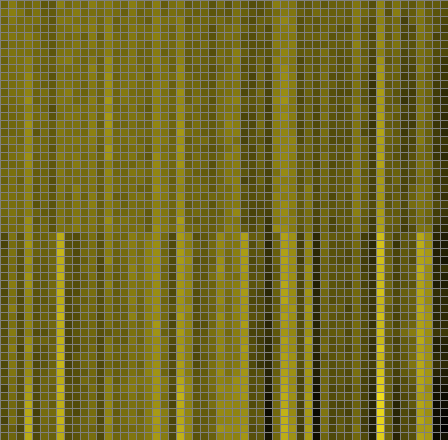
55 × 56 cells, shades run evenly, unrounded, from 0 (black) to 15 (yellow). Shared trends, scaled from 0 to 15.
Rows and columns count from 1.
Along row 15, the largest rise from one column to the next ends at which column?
48
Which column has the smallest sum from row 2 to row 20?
56
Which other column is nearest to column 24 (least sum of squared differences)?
19
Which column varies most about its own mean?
31
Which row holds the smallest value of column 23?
2
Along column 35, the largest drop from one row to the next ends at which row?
30
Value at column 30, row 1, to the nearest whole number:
7
